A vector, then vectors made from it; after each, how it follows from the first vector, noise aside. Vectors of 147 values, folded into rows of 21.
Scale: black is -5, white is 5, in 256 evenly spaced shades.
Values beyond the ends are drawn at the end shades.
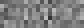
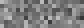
negated.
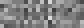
negated.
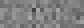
reversed, shrunk.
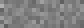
wrapped around, negated, shrunk.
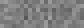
negated, shrunk.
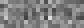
negated.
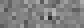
partly zeroed.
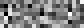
wrapped around, negated, scaled up.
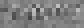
reversed, negated, partly zeroed.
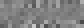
reversed, negated, partly zeroed.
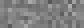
wrapped around, negated, shrunk.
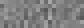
negated, shrunk.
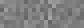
negated, shrunk.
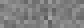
negated, shrunk.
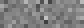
partly zeroed.
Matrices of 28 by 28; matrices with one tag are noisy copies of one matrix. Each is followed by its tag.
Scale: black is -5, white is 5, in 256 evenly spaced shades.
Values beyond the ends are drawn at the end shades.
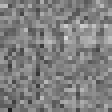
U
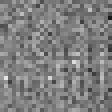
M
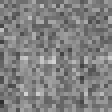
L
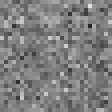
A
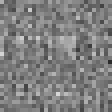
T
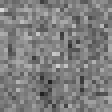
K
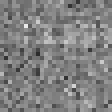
U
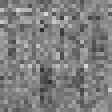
K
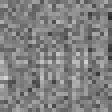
M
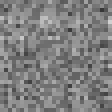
A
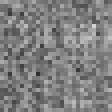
U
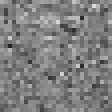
A
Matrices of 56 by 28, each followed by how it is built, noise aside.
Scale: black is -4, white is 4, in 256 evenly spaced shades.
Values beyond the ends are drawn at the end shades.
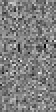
low rank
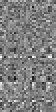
low rank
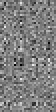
low rank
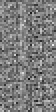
repeating rows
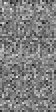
repeating columns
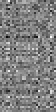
low rank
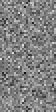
repeating rows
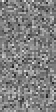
blocks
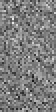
Toeplitz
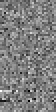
uneven rows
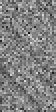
Toeplitz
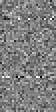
uneven rows
